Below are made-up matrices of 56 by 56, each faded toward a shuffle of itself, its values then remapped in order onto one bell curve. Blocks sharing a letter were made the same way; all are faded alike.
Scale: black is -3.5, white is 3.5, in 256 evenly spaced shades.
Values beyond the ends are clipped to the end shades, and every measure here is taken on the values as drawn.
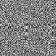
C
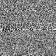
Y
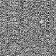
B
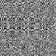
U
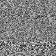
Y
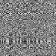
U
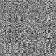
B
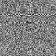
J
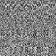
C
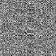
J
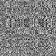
C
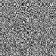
J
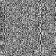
B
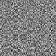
C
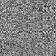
C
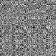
C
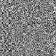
B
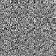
J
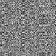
C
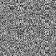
B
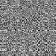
J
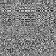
U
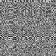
U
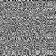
U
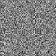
B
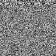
Y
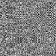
C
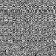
U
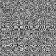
U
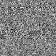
Y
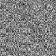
C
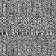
U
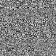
Y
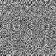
C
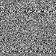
Y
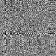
J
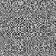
J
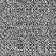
C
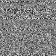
Y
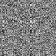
C
